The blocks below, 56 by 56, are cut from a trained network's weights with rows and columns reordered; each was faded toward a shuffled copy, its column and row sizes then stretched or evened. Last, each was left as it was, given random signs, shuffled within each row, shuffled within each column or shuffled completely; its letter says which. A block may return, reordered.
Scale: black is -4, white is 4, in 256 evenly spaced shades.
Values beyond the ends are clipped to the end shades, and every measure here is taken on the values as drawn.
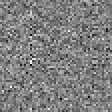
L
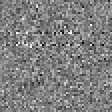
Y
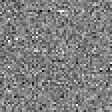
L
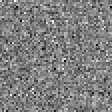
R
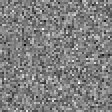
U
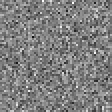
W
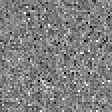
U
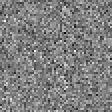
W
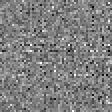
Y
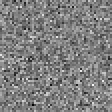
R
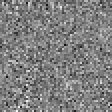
Y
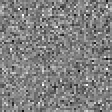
Y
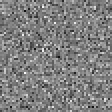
R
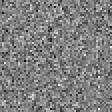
W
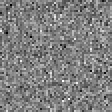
W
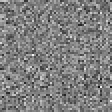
L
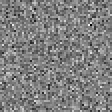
W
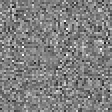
L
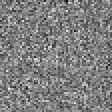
Y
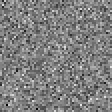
U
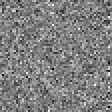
W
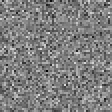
Y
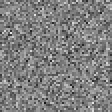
R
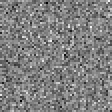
U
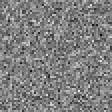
U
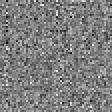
Y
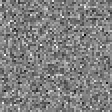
U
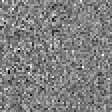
W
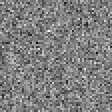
R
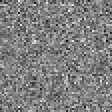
L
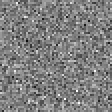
U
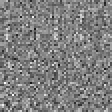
L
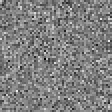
W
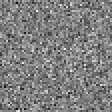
R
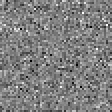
R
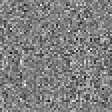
L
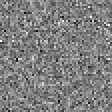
R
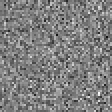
W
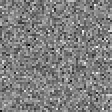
U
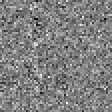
Y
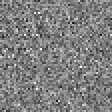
R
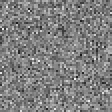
U
